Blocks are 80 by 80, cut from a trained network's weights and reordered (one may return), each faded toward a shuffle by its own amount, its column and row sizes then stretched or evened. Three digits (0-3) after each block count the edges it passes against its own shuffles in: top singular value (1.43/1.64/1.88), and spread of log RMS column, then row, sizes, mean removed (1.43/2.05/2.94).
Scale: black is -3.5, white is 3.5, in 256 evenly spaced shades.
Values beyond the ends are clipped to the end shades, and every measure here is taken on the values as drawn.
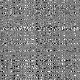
2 2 3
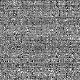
2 2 0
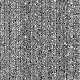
3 1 0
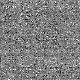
0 1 1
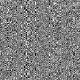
3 3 0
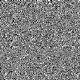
1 0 2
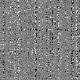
1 3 1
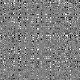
3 3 3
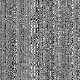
3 3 0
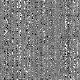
1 3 0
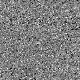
0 0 1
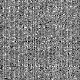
3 0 2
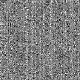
1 1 1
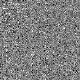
0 2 1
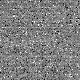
0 0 0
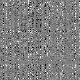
1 3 2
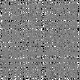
1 3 3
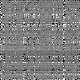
3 3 3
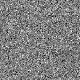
1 1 0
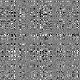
3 3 3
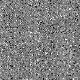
0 1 1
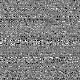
1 0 3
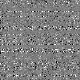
0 1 3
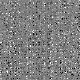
0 2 2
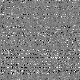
0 1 3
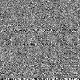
3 0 2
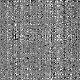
3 2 2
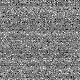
1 0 1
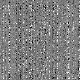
2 3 1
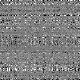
2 2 3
